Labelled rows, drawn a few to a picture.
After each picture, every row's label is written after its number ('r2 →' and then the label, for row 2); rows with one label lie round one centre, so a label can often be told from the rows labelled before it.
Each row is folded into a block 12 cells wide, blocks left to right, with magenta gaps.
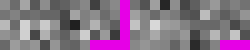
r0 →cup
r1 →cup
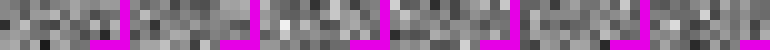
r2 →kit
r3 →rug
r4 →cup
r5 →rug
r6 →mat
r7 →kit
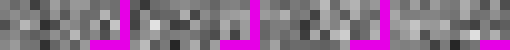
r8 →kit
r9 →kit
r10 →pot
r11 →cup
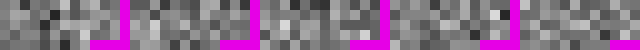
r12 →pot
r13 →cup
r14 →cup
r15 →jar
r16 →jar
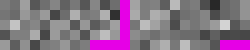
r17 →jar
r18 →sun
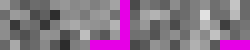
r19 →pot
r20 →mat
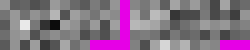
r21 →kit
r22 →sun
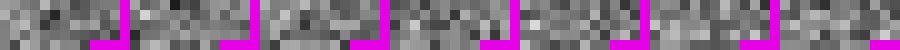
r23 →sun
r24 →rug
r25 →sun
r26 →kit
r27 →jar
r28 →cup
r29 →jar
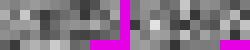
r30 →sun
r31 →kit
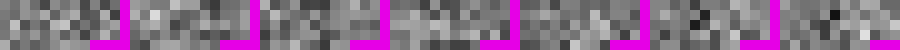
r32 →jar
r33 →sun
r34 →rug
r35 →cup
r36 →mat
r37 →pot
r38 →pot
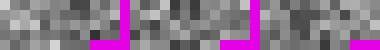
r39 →sun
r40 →rug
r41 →pot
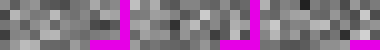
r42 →rug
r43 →jar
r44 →jar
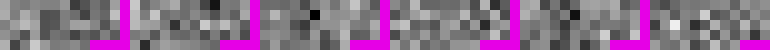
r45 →sun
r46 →sun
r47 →pot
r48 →jar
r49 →pot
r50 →kit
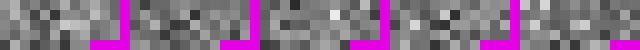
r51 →pot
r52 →kit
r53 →mat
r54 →kit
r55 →jar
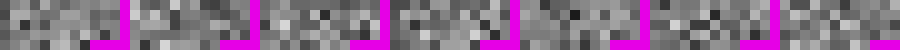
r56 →mat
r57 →sun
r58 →kit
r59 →mat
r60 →pot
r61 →kit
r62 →rug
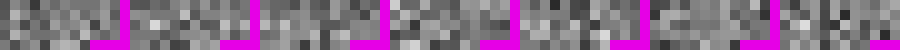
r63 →mat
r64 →kit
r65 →cup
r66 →rug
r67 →cup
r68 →mat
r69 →kit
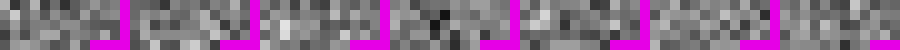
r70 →rug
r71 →mat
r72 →cup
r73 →pot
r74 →sun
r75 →jar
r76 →cup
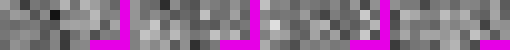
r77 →pot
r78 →cup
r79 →jar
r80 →mat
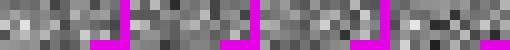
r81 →cup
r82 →jar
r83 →jar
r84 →kit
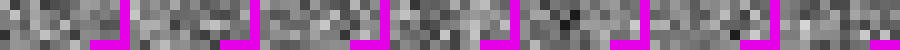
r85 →rug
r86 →sun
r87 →jar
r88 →pot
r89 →pot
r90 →jar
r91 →cup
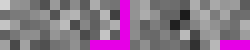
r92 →jar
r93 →pot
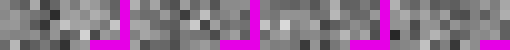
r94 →pot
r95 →jar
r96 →cup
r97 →rug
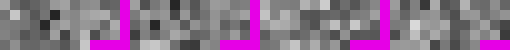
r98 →pot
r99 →rug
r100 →sun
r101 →cup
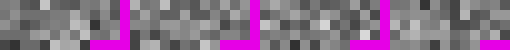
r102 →mat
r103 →rug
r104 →jar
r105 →cup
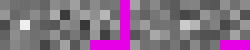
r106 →kit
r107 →jar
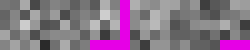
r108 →kit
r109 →sun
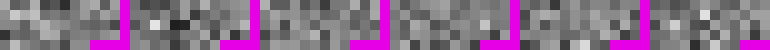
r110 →rug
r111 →kit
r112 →rug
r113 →kit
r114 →mat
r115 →kit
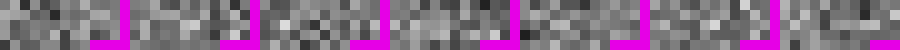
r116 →pot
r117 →jar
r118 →kit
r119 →cup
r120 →rug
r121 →jar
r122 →sun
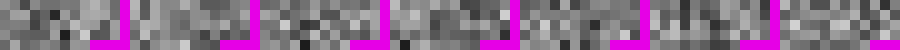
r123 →pot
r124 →sun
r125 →kit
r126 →sun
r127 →cup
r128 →cup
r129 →jar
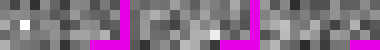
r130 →cup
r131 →mat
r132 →cup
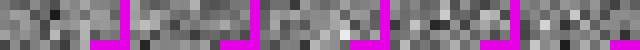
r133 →pot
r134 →sun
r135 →mat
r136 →kit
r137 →kit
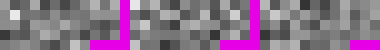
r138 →rug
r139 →jar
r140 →rug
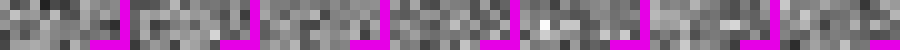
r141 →rug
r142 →mat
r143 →kit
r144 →jar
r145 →cup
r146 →sun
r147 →sun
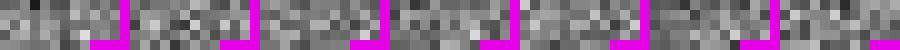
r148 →cup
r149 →kit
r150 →jar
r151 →mat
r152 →jar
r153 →mat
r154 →rug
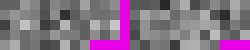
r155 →kit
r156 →mat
